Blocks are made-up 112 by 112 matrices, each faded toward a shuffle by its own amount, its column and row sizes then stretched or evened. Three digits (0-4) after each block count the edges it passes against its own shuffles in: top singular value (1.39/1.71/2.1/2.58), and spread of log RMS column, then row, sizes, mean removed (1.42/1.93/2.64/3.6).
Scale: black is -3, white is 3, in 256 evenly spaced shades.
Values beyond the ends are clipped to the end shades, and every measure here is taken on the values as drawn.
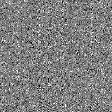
2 2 1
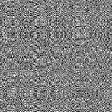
4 2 2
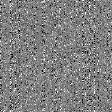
0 4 0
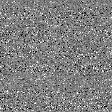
0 0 3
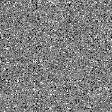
1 1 2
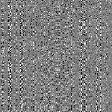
4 4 0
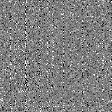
2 3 1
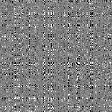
4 4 3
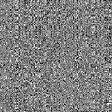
4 3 0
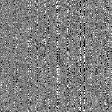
3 4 0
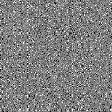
3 2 0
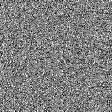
2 0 0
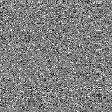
3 0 2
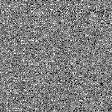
1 1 3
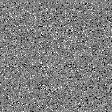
1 1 2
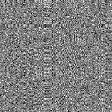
4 2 0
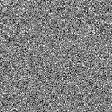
3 0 0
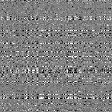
4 2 4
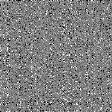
1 3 2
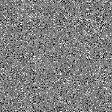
2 2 2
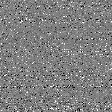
2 0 3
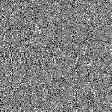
2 2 0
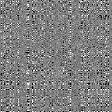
4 4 3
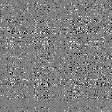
2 3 4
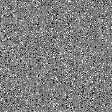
0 2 0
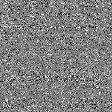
1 1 3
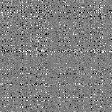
2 3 4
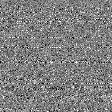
2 0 3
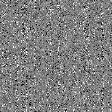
0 3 1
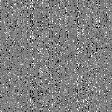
3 3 0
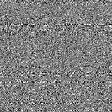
3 0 3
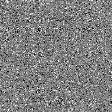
1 1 2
